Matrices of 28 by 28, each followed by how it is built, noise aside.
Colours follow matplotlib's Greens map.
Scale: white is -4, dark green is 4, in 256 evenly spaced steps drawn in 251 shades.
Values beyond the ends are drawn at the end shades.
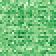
blocks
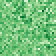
upper triangular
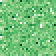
sparse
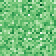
low rank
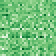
low rank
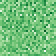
low rank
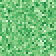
uneven columns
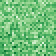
blocks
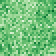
smooth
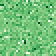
sparse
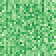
blocks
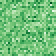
blocks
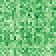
blocks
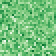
lower triangular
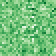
low rank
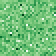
sparse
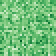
blocks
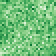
smooth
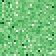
sparse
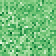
lower triangular
